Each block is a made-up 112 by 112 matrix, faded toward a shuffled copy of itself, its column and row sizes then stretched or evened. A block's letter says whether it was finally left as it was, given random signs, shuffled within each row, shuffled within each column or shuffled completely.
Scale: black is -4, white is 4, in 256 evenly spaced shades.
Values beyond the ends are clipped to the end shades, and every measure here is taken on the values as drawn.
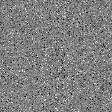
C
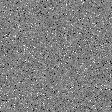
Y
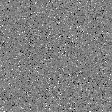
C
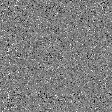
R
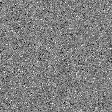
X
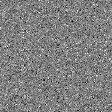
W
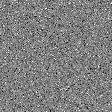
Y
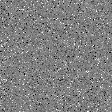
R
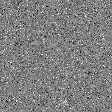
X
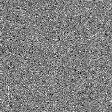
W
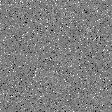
C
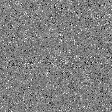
R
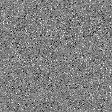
R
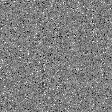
C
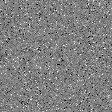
C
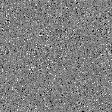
W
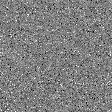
X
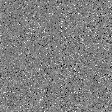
R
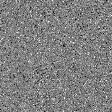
C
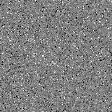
C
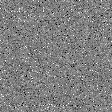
X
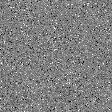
R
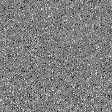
R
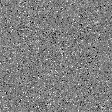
C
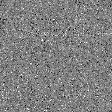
R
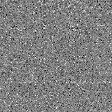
W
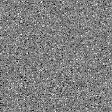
W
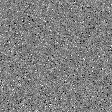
Y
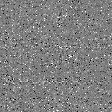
W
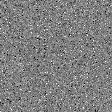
C
